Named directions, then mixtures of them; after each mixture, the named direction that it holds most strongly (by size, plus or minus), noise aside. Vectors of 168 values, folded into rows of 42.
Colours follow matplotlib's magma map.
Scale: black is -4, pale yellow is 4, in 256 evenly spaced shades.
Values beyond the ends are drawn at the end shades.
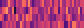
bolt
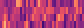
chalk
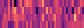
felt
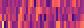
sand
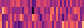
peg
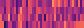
sand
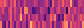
chalk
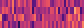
peg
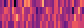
felt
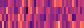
sand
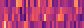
chalk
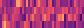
chalk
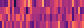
bolt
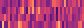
sand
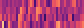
sand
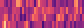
chalk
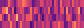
bolt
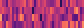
peg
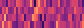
sand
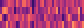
bolt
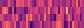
bolt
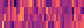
felt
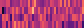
peg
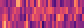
chalk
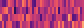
bolt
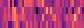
felt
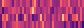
peg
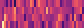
chalk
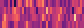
felt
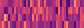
bolt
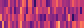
sand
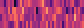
felt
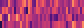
bolt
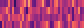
bolt
